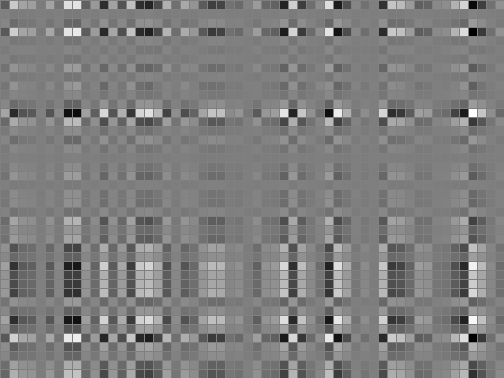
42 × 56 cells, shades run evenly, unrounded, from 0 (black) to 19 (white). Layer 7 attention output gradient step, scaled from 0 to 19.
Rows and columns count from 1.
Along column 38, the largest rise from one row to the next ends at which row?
39
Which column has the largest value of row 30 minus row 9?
53
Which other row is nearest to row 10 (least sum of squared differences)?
26
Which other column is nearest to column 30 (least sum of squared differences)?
27
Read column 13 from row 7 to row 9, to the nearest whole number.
9 10 9
